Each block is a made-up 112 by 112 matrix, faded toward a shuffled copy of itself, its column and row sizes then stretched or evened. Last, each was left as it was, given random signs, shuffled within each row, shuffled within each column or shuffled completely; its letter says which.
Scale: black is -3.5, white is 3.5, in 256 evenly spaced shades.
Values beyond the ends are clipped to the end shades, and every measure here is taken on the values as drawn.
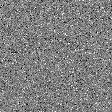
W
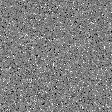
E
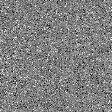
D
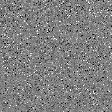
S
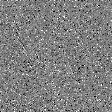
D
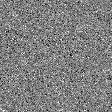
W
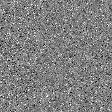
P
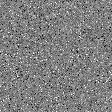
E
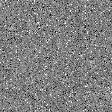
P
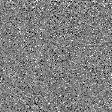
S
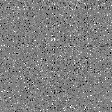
S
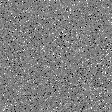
E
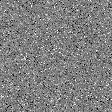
E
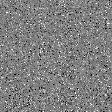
S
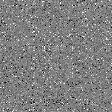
S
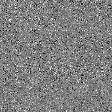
D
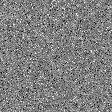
E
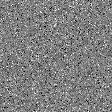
P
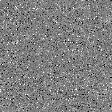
D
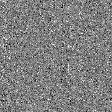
D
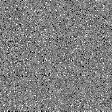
S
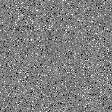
S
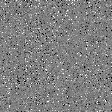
D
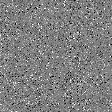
D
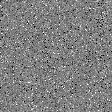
P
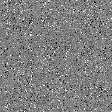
D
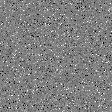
W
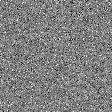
E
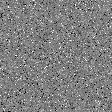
E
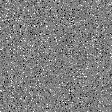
S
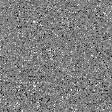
D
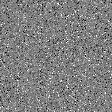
P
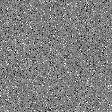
P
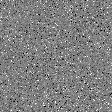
E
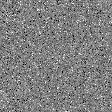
P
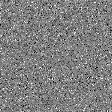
W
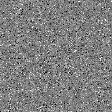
D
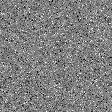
E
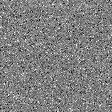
E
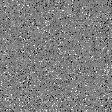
S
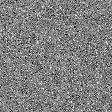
E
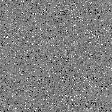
D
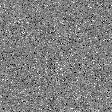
W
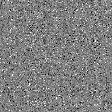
S
